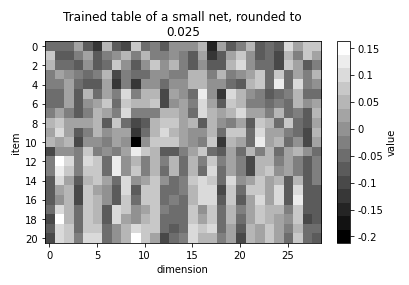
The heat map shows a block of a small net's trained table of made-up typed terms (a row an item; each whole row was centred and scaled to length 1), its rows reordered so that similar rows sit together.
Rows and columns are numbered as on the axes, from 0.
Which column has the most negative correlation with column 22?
27
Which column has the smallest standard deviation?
14
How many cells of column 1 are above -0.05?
16
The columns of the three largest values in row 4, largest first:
24, 26, 22
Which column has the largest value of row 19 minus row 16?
9
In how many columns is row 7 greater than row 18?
12
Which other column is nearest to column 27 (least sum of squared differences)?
3
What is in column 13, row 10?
0.075
